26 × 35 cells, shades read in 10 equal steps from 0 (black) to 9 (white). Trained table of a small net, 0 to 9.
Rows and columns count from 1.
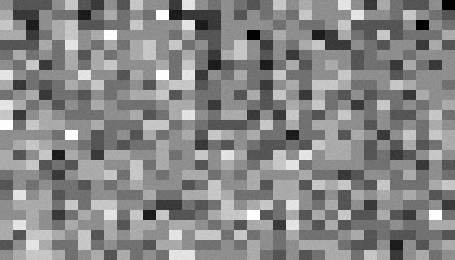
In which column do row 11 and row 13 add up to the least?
17
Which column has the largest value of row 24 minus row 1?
14
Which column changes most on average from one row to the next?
27
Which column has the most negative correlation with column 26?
9
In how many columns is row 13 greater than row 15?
15
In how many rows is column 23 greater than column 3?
13
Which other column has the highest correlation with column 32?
29
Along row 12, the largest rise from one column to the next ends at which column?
23
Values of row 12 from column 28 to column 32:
5 4 5 3 3
